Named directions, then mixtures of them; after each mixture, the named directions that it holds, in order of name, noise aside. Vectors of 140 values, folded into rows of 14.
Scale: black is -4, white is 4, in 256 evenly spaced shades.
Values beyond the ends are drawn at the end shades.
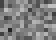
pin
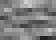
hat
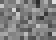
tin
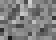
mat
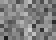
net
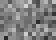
hat, net, tin.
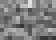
hat, mat, tin.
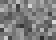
hat, mat, net.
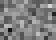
net, pin.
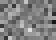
mat, net, pin.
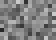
mat, net, pin.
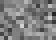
net, pin.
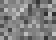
net, pin, tin.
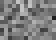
mat, pin.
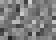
mat.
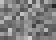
net, pin.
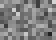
tin.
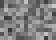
pin.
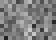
net.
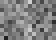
net.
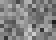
net.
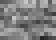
hat, tin.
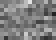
hat, net, tin.
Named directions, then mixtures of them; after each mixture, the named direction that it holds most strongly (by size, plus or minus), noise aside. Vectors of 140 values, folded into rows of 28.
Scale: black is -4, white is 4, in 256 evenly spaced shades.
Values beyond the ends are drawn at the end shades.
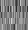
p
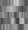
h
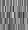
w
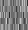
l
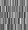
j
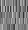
p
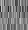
p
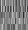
p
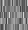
l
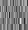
l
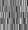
l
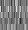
p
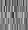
w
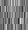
j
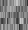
h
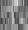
h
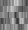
h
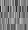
p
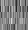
p
